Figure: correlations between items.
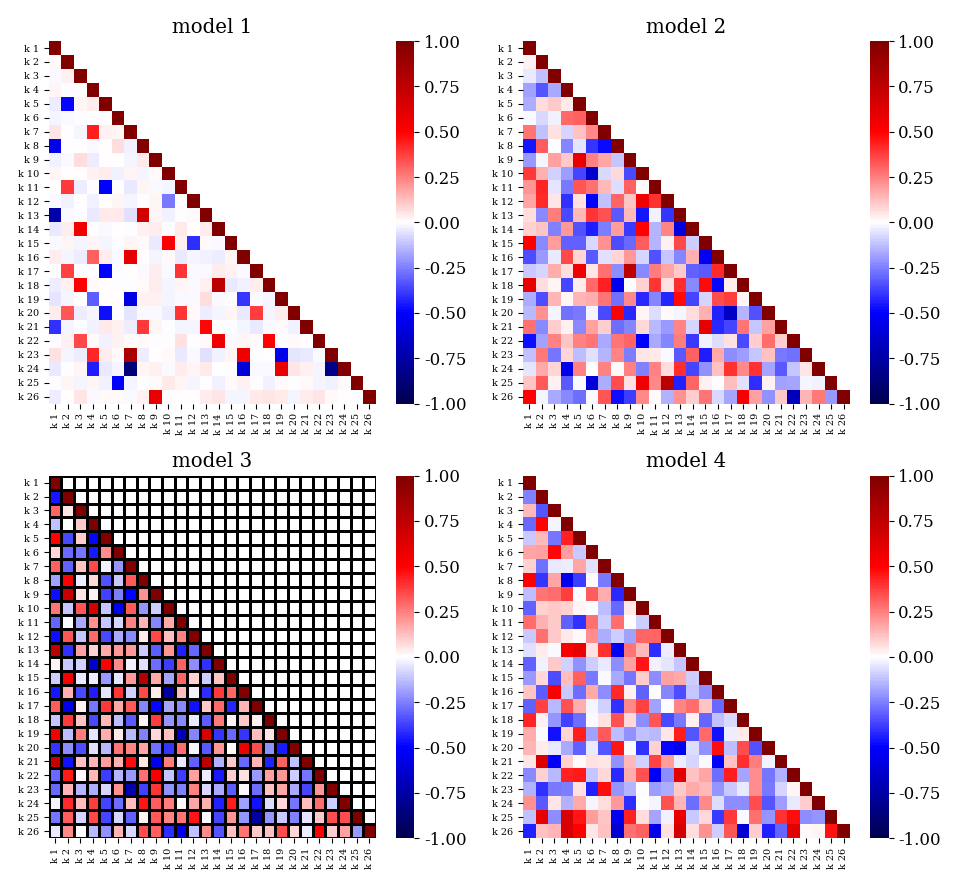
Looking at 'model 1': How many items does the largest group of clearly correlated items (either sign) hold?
6
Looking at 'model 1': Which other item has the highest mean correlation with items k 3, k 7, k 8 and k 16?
k 23
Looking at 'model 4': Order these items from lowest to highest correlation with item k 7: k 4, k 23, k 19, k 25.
k 4, k 25, k 19, k 23
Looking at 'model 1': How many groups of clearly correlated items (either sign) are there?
7
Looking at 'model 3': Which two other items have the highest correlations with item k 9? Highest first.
k 2, k 22
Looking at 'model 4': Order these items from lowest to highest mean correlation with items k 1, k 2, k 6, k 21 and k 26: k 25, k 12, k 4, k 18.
k 18, k 12, k 4, k 25
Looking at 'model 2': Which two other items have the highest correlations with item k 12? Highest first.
k 25, k 10
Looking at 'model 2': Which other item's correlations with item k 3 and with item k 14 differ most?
k 13
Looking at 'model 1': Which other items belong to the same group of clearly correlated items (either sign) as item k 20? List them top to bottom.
k 2, k 5, k 11, k 17
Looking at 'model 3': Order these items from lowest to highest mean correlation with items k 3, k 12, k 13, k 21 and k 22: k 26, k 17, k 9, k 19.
k 17, k 9, k 26, k 19
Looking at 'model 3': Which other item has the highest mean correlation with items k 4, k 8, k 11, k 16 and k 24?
k 15
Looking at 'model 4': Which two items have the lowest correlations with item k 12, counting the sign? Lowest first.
k 20, k 18
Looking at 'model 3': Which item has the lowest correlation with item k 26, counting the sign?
k 11
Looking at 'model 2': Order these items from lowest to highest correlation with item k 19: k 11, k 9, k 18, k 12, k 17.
k 12, k 11, k 18, k 9, k 17
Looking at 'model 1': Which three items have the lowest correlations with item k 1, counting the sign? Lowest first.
k 13, k 8, k 21
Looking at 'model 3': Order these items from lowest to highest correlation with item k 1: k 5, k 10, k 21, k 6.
k 6, k 10, k 5, k 21
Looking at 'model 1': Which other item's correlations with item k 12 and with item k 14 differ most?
k 18
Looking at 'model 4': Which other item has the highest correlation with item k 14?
k 10
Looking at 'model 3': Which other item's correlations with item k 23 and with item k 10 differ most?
k 7
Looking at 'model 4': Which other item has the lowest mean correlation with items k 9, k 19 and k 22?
k 8
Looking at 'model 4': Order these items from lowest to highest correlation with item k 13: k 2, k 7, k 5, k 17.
k 2, k 17, k 7, k 5
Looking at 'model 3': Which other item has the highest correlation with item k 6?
k 16
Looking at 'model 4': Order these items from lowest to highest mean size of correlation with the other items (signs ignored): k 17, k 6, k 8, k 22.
k 6, k 17, k 22, k 8
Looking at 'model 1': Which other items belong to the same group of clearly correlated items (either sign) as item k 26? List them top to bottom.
k 9
